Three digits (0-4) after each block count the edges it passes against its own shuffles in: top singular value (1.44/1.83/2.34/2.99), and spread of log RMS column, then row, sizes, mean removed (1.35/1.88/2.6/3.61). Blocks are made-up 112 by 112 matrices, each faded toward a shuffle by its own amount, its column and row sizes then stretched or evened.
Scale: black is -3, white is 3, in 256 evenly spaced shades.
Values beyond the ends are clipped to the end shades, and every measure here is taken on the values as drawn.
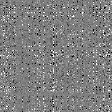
1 4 3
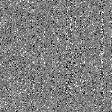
1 3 0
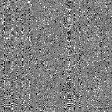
3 3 0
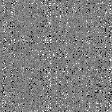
0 3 2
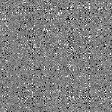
2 3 3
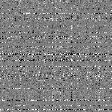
2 2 4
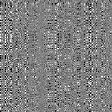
4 4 2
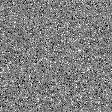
0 0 1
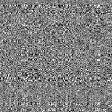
3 1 3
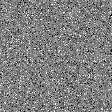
0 1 1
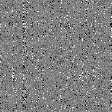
2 3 1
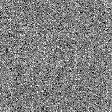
1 1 0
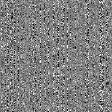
0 4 0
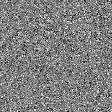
1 1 1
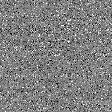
2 0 2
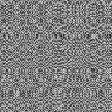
4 1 1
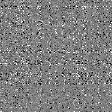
1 3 3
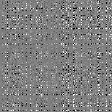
1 4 4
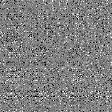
2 1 3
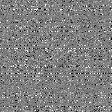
1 2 4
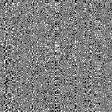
3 3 0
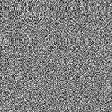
3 0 1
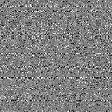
3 0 3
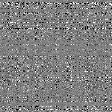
0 3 4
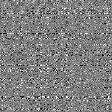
2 2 4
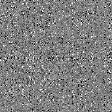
1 3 2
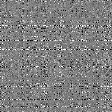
1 3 4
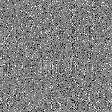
2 1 0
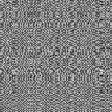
4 0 2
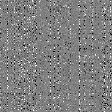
3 4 1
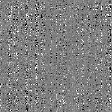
1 4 3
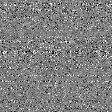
1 0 3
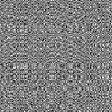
4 2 0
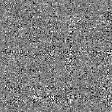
1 3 3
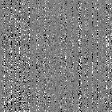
0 4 2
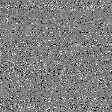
0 0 3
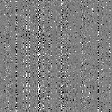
4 4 1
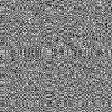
4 0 1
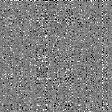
3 3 2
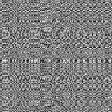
4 0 4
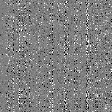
3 4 1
